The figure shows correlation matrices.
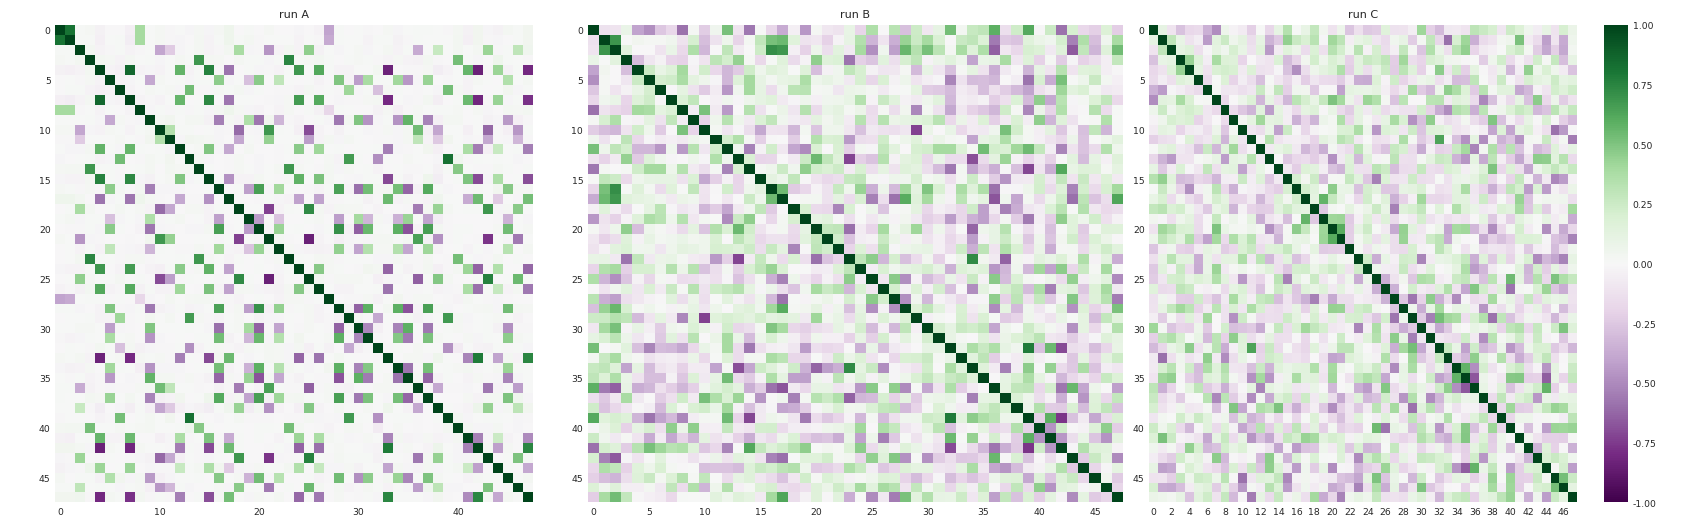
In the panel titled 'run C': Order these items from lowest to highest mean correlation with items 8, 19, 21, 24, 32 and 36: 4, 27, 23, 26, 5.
27, 5, 23, 26, 4
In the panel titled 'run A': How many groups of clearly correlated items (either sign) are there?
6
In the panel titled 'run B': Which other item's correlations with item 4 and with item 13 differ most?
23
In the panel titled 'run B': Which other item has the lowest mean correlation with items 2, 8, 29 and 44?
36
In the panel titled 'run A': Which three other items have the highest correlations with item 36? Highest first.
21, 10, 11
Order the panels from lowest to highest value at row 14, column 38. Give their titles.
run B, run A, run C
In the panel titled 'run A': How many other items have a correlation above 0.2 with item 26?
7
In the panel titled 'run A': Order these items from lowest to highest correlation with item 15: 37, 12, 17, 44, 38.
17, 38, 37, 44, 12
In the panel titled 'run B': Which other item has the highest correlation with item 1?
2
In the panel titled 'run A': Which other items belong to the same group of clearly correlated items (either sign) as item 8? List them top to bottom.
0, 1, 27
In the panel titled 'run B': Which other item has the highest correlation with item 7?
40
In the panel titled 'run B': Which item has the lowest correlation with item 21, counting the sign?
34
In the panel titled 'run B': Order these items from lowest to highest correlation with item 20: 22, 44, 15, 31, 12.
44, 15, 31, 12, 22
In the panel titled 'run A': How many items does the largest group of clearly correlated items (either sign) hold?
13
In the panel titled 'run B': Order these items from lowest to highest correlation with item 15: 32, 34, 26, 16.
32, 26, 16, 34
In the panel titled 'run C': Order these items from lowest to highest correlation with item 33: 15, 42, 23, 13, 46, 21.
21, 42, 15, 46, 23, 13
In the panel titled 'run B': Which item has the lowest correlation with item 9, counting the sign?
41
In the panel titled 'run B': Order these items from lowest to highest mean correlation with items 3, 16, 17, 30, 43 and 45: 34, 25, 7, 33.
25, 34, 7, 33
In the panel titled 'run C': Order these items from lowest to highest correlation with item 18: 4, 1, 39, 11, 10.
11, 10, 4, 39, 1
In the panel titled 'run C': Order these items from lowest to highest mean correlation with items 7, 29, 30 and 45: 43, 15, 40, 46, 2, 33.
15, 2, 33, 40, 46, 43
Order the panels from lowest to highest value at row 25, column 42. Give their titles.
run C, run B, run A
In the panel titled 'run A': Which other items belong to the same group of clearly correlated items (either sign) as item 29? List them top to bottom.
6, 13, 32, 39
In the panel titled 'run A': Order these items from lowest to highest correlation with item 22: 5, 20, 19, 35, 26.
35, 19, 26, 5, 20
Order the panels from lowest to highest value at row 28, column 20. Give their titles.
run B, run C, run A
